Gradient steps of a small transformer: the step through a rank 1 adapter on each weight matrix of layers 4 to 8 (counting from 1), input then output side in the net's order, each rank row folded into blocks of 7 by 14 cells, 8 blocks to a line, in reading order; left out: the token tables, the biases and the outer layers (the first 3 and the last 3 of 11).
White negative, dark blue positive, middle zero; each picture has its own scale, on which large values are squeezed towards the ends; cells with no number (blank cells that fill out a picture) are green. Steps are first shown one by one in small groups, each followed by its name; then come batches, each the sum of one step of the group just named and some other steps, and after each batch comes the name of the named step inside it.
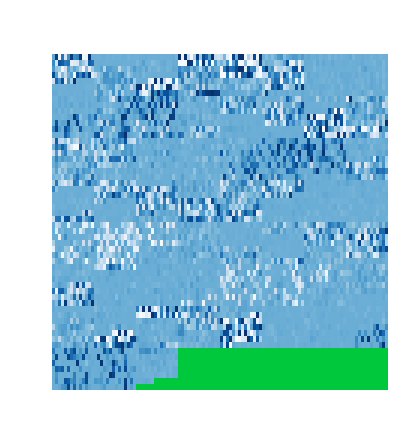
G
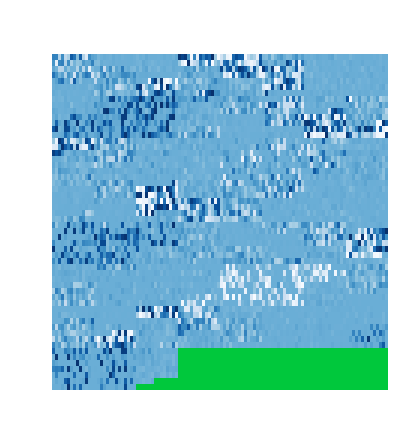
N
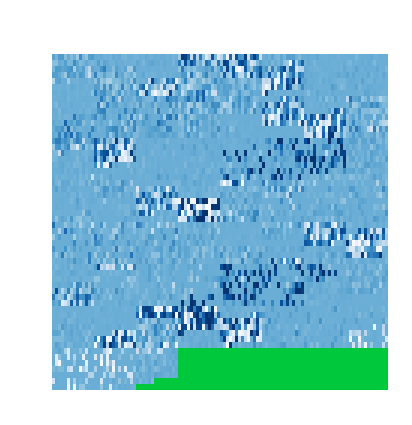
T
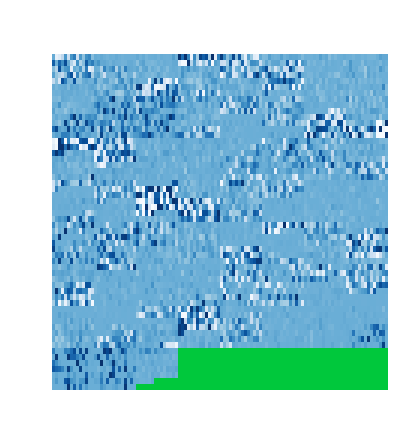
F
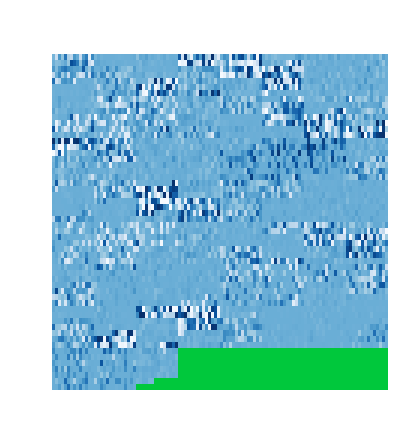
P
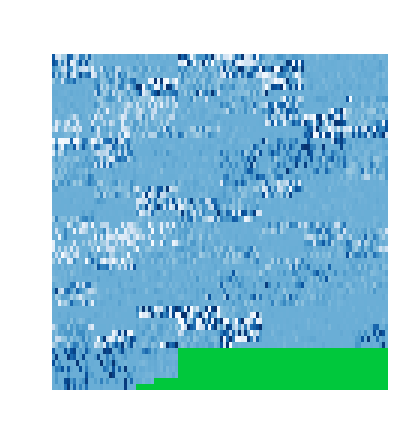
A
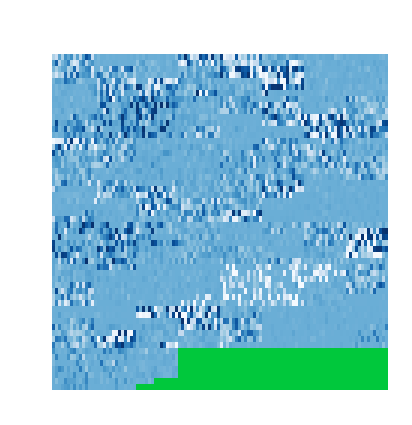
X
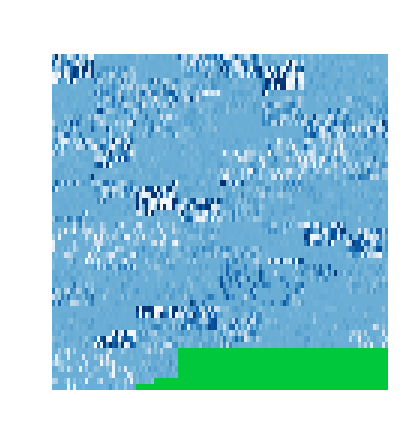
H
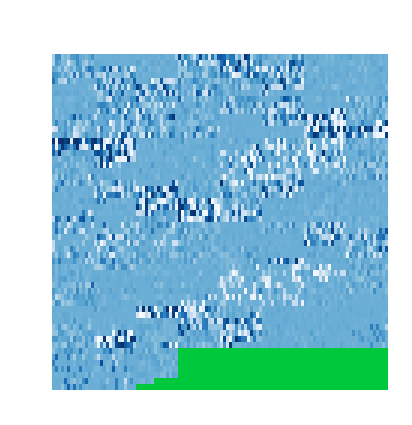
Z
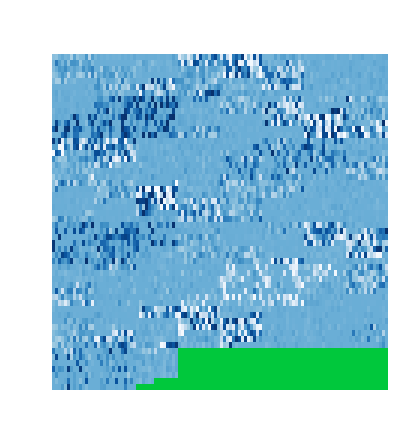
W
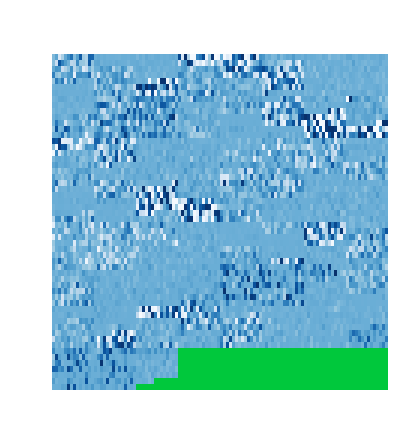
G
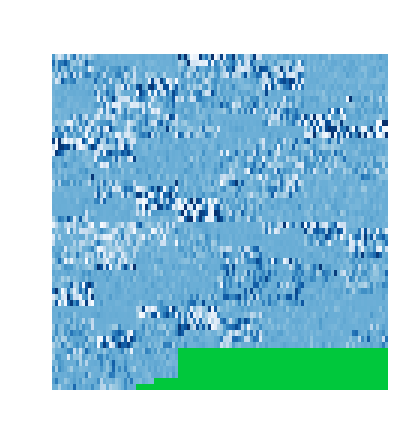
F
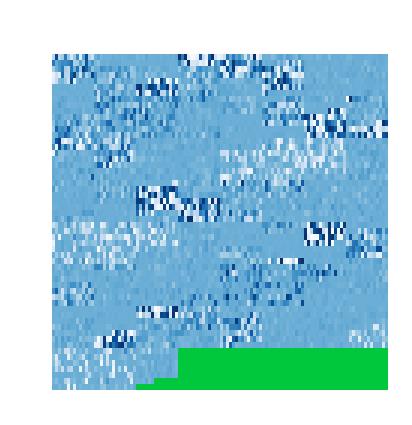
H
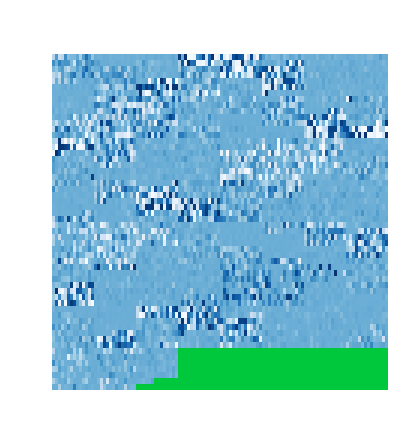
F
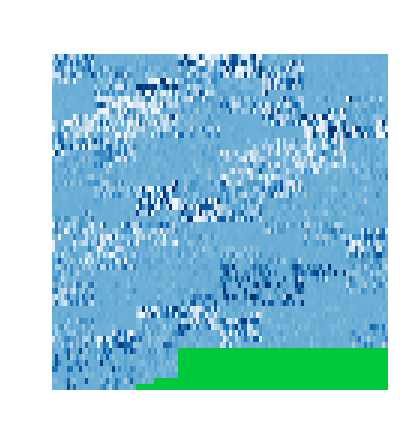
Z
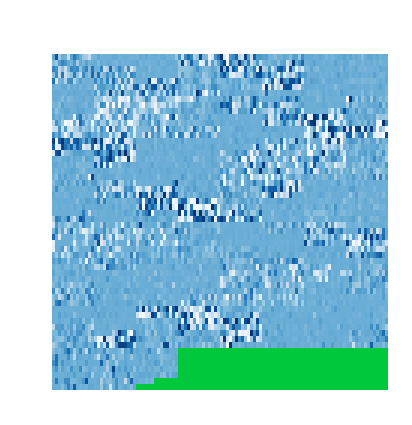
Z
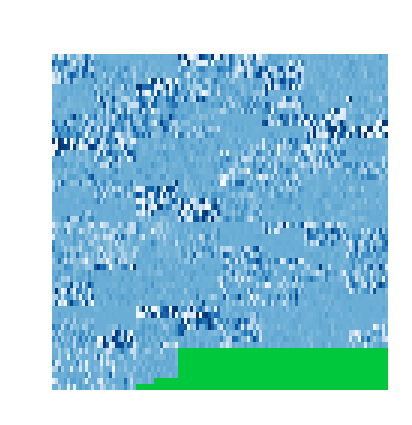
F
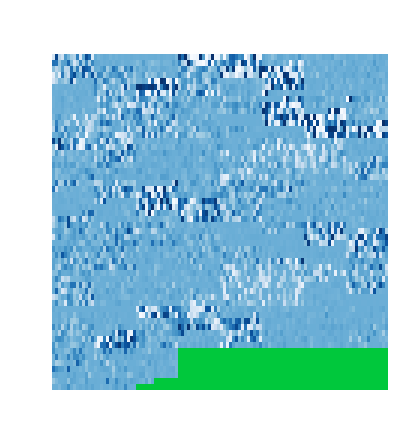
X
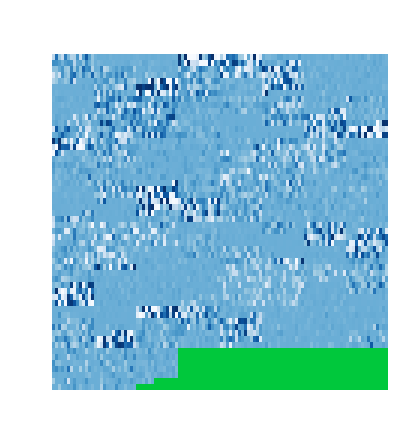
X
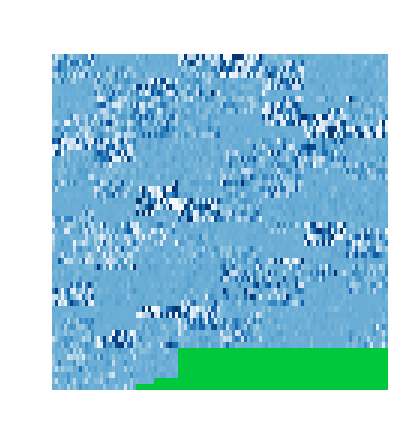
P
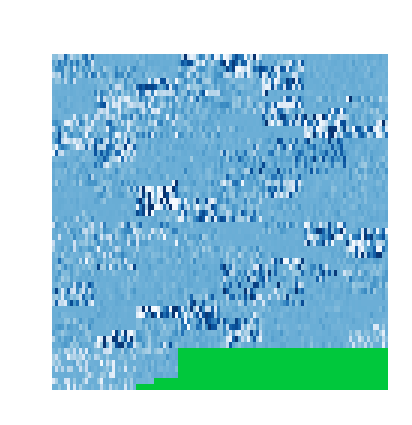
T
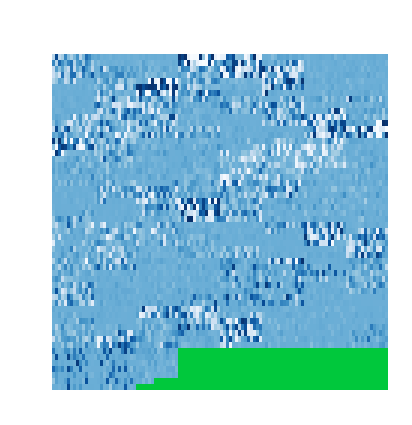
N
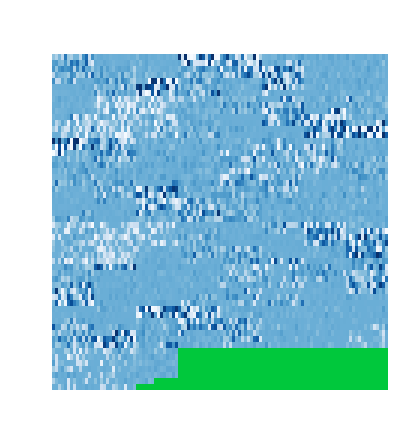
P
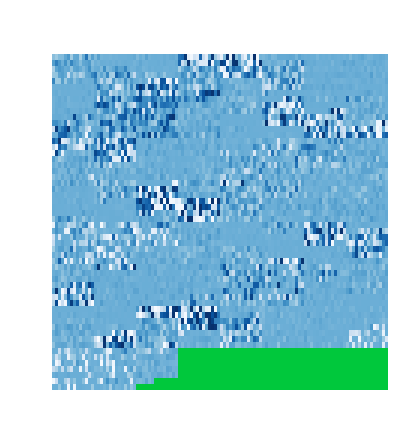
W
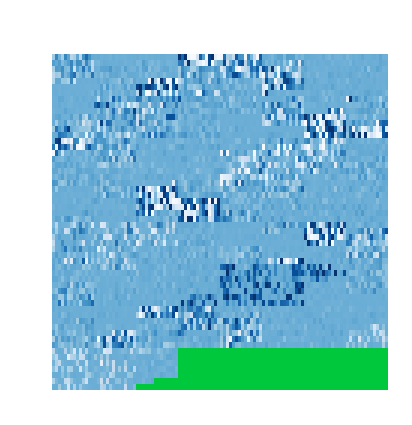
T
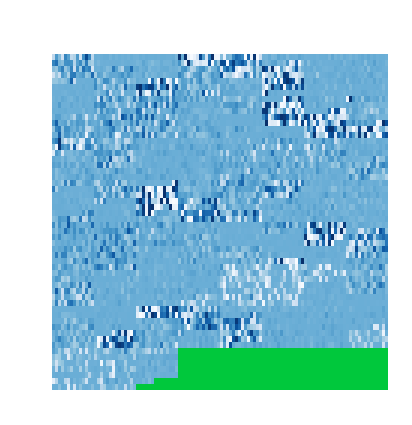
X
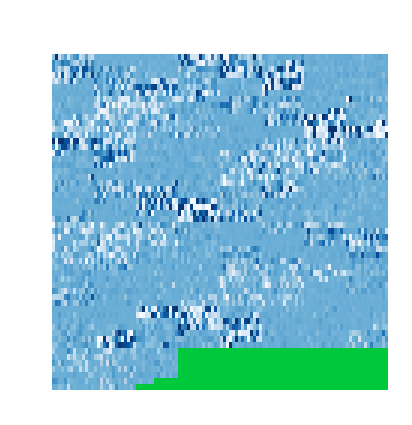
Z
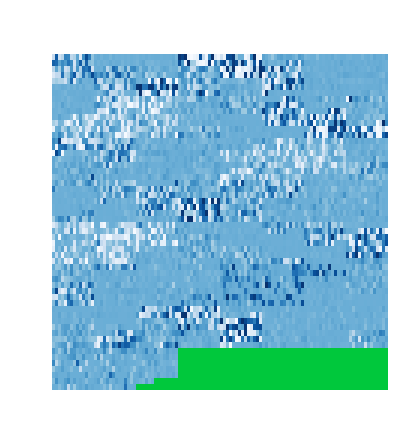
A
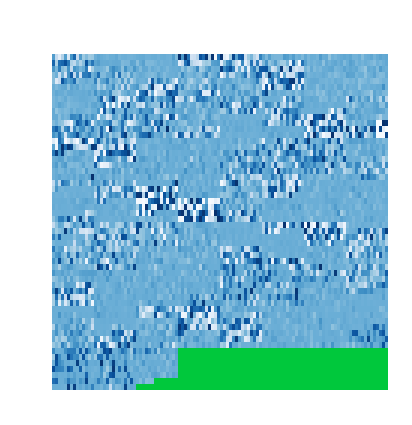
F
